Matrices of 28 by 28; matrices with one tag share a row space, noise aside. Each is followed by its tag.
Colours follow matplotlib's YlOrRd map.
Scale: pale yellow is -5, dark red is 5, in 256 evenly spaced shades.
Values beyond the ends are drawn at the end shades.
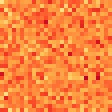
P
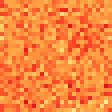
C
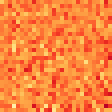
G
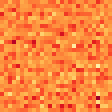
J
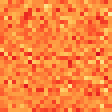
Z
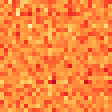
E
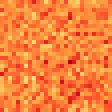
C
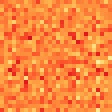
J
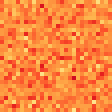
J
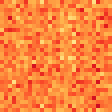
J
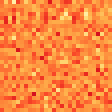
G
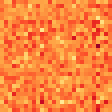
J
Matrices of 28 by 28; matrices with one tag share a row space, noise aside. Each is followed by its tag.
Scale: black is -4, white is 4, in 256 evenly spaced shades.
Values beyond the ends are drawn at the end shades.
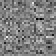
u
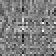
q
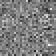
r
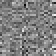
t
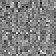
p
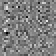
p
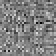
u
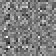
p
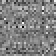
q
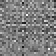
q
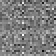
q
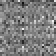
q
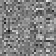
u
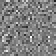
p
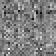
u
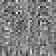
p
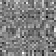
q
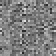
t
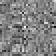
t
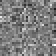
t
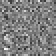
p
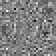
r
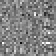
r
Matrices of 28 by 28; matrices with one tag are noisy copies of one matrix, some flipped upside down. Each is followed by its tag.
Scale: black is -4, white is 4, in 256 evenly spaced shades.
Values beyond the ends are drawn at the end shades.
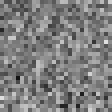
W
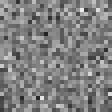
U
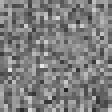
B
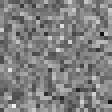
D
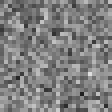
W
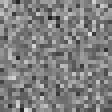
U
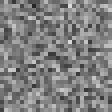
D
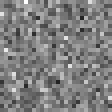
W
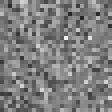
W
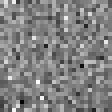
U
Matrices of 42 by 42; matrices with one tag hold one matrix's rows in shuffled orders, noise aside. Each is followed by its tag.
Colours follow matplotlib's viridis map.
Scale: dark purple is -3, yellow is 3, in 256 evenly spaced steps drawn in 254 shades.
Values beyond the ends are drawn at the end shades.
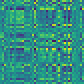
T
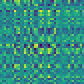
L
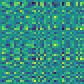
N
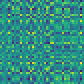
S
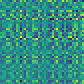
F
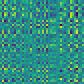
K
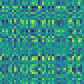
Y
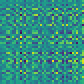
F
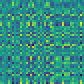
S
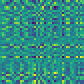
N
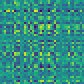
L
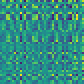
F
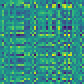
T
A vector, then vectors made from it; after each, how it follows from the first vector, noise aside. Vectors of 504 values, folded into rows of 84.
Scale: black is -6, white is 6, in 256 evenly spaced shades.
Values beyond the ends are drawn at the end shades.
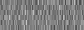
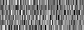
reversed, negated, scaled up.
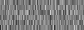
wrapped around, negated.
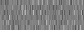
partly zeroed.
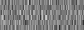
wrapped around, negated.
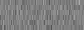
wrapped around, negated, shrunk.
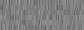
reversed, negated, shrunk.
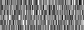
scaled up.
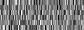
reversed, negated, scaled up.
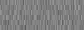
wrapped around, negated, shrunk.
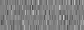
partly zeroed.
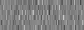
partly zeroed.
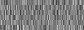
wrapped around, negated.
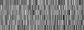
sign-scrambled.
